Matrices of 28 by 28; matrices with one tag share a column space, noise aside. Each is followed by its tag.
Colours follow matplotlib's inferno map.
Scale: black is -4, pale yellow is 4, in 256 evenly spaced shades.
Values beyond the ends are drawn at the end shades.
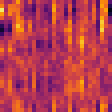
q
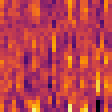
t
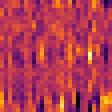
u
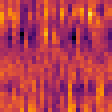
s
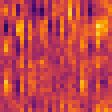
q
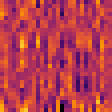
t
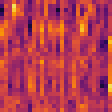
q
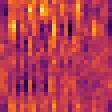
q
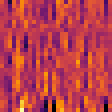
t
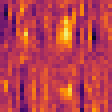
s
